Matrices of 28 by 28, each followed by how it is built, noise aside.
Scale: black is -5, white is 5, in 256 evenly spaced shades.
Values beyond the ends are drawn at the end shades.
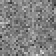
smooth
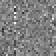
uneven columns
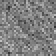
Toeplitz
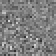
lower triangular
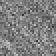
Toeplitz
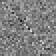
diagonal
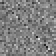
diagonal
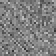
Toeplitz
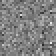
uneven columns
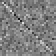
diagonal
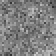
smooth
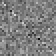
diagonal
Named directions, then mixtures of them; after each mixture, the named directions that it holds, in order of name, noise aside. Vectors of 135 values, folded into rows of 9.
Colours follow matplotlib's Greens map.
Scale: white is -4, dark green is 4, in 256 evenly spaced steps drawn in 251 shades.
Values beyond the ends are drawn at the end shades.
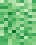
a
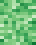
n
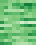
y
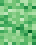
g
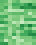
g, y.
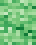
g.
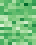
g, n, y.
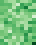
g, n.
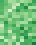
g, n.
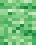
a, g, y.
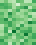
a, g, n.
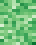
n.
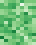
a, n.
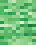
a, y.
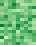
g, n.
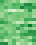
g, y.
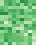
g.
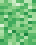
a, n.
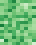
n, y.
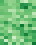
g, n, y.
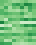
y.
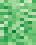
a.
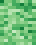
a, g, y.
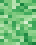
n.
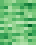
y.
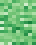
g, y.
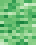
a, n, y.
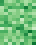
g.
